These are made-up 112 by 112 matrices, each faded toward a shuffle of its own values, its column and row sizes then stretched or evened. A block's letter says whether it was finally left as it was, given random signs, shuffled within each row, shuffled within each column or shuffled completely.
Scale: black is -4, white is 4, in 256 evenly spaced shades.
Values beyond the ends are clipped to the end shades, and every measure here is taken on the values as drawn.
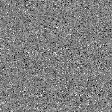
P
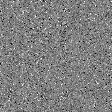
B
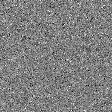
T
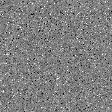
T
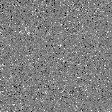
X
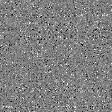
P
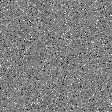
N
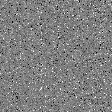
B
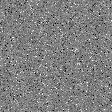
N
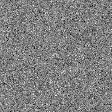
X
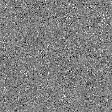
X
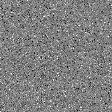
B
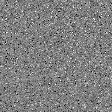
X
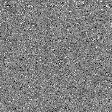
X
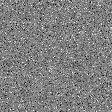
N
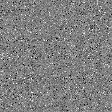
X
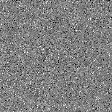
X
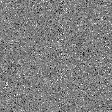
B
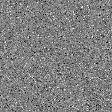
T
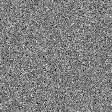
B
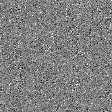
B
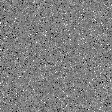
B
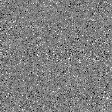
X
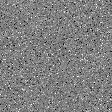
N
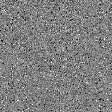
P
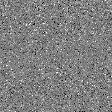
X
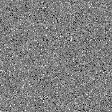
X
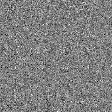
P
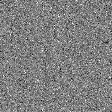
B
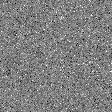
N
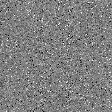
B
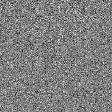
P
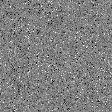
B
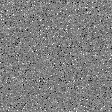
T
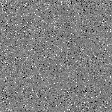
X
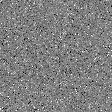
N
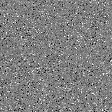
T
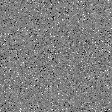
X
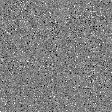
P
